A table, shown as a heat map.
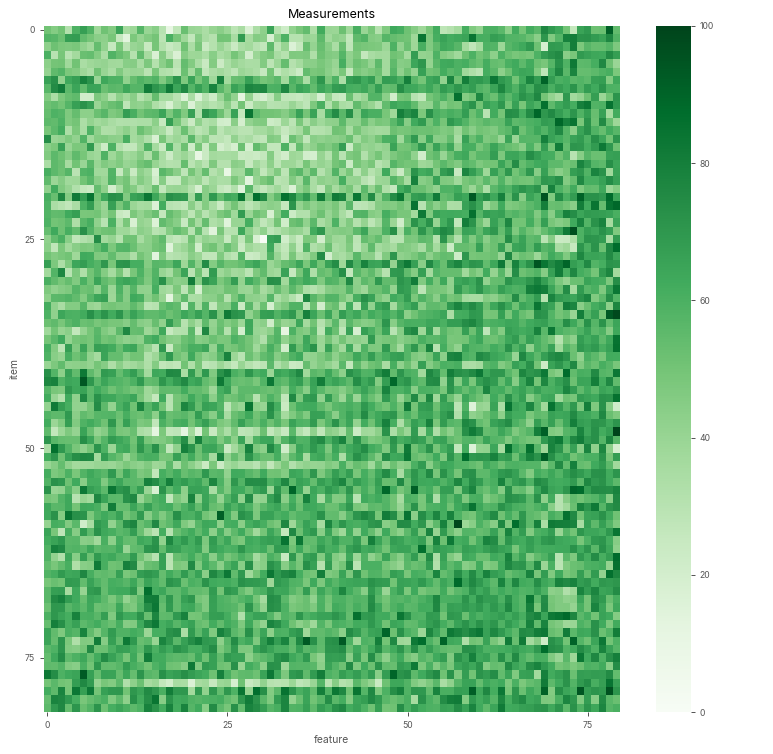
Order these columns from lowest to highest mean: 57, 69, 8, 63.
8, 57, 63, 69
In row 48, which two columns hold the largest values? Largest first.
79, 69
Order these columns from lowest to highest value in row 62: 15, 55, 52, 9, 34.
34, 9, 55, 15, 52
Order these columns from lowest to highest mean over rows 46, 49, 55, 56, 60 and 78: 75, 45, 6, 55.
45, 6, 55, 75
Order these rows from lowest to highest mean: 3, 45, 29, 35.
3, 29, 35, 45
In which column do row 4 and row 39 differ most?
25
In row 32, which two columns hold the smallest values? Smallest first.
17, 35
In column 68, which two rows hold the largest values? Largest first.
28, 10
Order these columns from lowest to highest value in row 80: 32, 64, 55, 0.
0, 64, 32, 55
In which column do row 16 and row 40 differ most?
69
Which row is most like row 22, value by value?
1
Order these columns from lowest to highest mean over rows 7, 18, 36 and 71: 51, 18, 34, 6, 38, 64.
18, 38, 34, 6, 64, 51
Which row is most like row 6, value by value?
51
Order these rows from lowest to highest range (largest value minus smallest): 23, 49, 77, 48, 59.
49, 77, 23, 59, 48
